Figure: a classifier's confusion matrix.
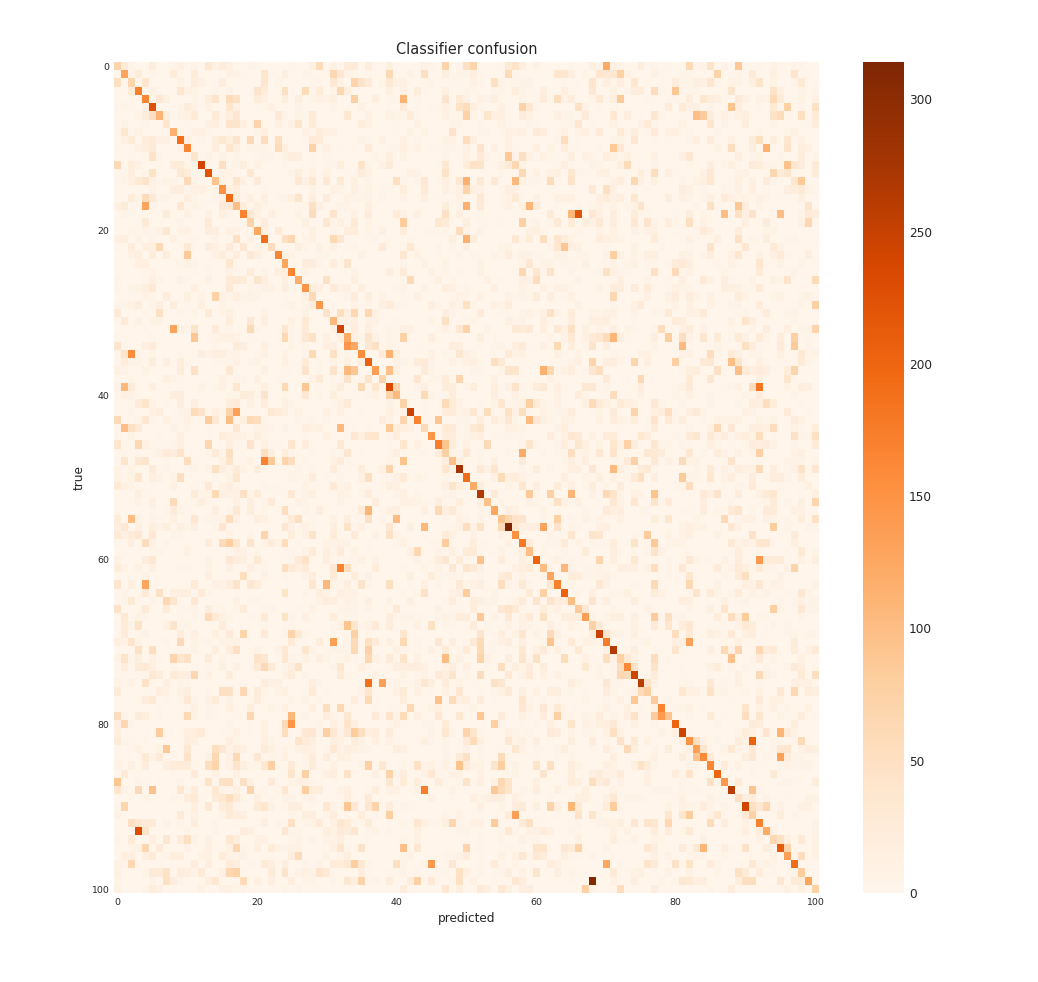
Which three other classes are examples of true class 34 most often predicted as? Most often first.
33, 81, 97
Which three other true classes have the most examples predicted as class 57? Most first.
91, 14, 12
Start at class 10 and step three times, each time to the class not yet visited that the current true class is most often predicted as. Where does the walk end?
80
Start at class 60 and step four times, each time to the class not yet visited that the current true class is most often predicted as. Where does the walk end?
88
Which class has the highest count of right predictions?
56
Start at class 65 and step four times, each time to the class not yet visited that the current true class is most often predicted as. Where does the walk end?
71
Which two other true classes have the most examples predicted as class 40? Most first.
55, 39
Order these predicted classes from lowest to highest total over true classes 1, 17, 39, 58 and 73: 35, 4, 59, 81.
81, 35, 59, 4
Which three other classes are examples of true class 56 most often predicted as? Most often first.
61, 44, 94
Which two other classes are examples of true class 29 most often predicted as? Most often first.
100, 50
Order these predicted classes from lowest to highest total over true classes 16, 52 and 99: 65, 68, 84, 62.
84, 62, 65, 68
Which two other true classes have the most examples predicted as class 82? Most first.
70, 91
